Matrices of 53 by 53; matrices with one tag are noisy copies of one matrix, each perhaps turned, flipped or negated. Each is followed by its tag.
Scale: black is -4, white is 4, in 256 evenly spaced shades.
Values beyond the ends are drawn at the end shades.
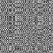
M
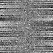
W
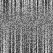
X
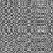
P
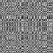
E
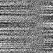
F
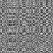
P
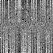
W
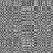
E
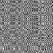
M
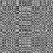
E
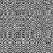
M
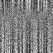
F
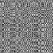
M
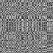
E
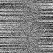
X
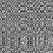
P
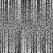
W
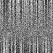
X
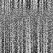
F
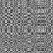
P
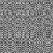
M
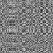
P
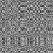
P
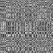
E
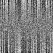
W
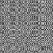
M
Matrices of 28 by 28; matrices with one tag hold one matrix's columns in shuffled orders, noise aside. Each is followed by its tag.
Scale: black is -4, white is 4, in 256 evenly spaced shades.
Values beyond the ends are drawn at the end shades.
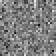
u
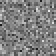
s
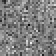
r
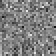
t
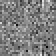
u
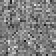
r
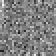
u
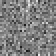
u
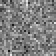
u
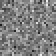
u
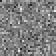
s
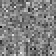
t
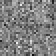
r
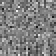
t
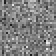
r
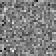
s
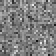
r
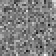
u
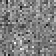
r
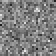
s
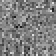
t
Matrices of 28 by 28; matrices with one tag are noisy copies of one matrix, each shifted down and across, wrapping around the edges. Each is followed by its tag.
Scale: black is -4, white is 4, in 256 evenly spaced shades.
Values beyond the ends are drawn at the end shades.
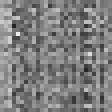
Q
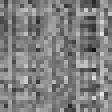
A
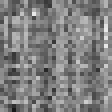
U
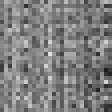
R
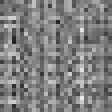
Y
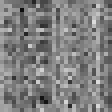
R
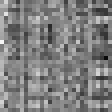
A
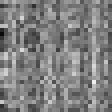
U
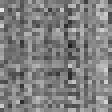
Q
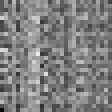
Q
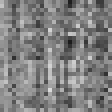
U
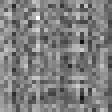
Y
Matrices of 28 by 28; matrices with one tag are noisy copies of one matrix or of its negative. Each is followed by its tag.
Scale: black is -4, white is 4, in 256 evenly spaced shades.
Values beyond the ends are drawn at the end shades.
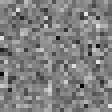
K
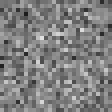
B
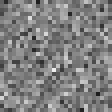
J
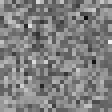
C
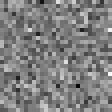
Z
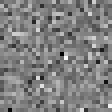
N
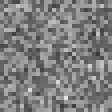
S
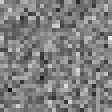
K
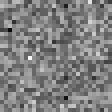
S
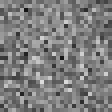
B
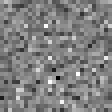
J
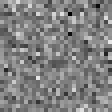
N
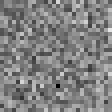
Z
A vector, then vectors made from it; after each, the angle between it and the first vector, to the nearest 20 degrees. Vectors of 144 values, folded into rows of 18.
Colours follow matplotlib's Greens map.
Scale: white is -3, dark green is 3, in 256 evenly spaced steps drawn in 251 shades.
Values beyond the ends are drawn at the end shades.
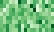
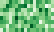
120 degrees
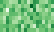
40 degrees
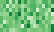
60 degrees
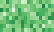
100 degrees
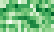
140 degrees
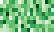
120 degrees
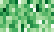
160 degrees
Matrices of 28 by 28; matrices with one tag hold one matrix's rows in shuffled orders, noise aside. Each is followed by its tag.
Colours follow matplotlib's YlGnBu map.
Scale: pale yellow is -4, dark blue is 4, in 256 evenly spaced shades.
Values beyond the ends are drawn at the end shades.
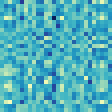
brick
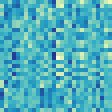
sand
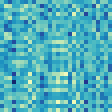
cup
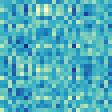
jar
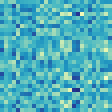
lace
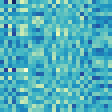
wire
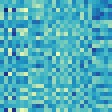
wire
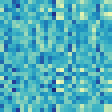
sand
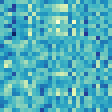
cup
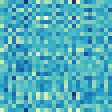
jar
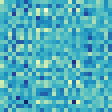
jar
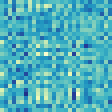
jar
